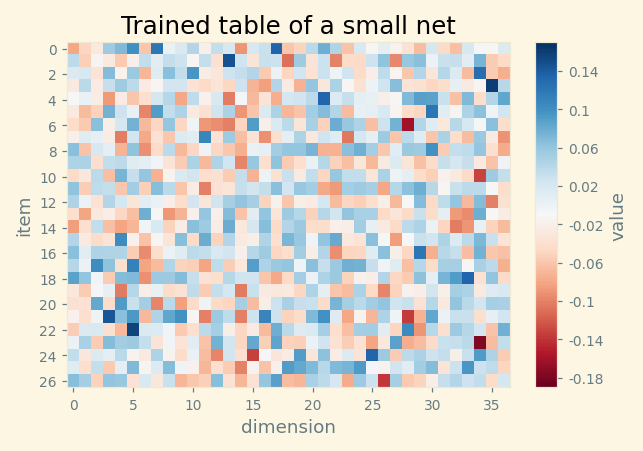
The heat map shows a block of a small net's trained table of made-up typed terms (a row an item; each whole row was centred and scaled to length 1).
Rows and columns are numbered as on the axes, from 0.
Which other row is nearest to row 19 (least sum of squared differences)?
9
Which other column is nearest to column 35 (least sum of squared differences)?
22
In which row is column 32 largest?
18
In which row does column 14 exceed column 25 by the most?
12
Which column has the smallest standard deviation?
31
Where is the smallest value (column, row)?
34, 23
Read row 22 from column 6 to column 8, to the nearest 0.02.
0.02 0.02 0
